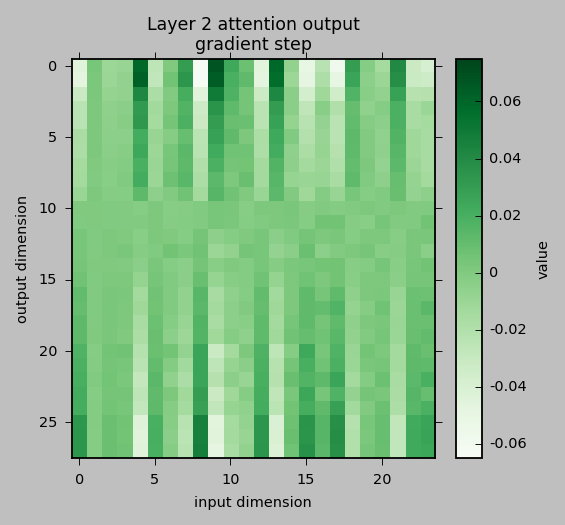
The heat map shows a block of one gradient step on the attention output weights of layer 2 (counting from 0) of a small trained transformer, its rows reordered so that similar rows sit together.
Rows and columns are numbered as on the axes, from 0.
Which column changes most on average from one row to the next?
9
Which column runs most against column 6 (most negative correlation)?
14
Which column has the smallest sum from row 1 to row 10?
8
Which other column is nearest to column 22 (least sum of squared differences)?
5
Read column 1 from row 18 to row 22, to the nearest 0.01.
0 0 0 0 0
